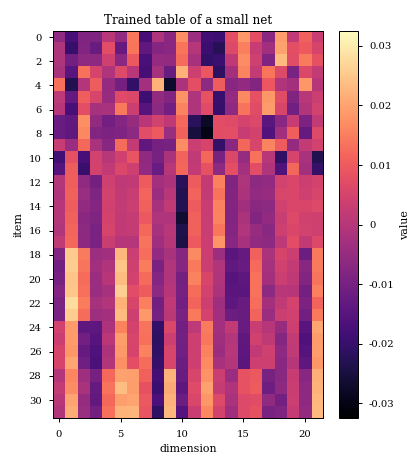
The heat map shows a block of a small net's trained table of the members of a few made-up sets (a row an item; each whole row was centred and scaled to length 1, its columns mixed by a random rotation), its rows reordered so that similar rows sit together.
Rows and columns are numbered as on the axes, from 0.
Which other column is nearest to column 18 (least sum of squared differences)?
20
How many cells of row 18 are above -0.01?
19
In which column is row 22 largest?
1
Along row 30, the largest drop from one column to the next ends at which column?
10
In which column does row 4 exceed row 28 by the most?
8
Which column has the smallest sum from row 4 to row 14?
9
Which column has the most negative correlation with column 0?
16
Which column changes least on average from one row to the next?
4
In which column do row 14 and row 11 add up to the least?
2
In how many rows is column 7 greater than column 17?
22
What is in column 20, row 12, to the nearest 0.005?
0.005
